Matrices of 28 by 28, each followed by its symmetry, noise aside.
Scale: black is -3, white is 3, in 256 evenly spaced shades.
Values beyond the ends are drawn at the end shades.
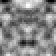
mirrored left to right.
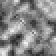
symmetric across the other diagonal.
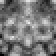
mirrored left to right.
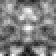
mirrored left to right.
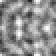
mirrored top to bottom.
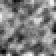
antisymmetric.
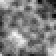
symmetric across the other diagonal.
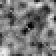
symmetric across the other diagonal.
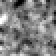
antisymmetric.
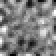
antisymmetric.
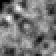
symmetric.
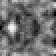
mirrored top to bottom.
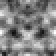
mirrored left to right.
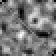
symmetric across the other diagonal.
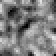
symmetric.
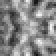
mirrored top to bottom.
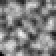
symmetric across the other diagonal.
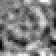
antisymmetric.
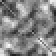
symmetric.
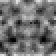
mirrored left to right.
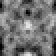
mirrored left to right.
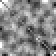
symmetric.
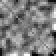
symmetric.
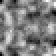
mirrored top to bottom.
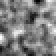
antisymmetric.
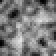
symmetric.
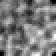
symmetric.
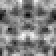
mirrored left to right.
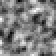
antisymmetric.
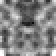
mirrored left to right.
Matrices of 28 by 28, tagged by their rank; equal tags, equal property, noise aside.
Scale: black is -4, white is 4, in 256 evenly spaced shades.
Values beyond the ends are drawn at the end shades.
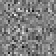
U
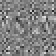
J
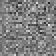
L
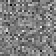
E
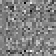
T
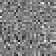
U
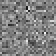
J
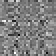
J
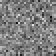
E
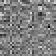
J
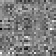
J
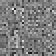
L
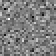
U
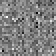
U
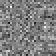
U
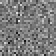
E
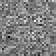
T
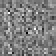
U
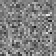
E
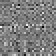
U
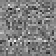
E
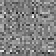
J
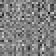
J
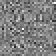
J
